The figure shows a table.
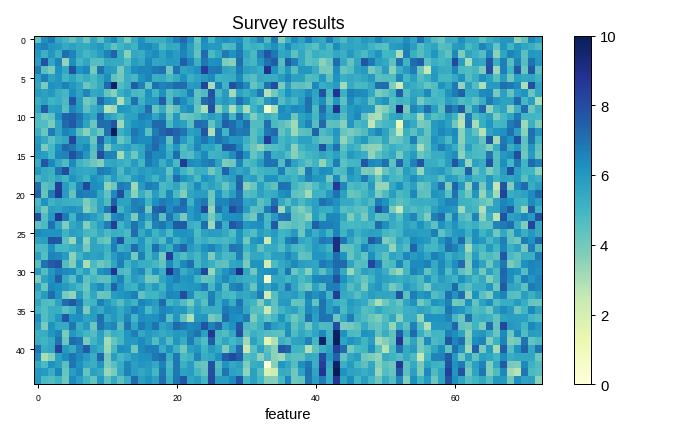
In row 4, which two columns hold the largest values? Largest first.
33, 24
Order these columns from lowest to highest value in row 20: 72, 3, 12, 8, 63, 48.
48, 63, 8, 72, 12, 3
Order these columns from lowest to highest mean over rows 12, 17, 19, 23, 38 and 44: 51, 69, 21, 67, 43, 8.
51, 8, 21, 69, 67, 43
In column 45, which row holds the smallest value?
30
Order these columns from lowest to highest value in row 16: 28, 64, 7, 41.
41, 28, 7, 64
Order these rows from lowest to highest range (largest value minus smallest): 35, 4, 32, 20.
32, 35, 20, 4
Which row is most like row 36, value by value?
17
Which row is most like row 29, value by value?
26
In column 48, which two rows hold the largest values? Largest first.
29, 26
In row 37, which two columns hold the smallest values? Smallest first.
56, 51
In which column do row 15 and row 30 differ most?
19
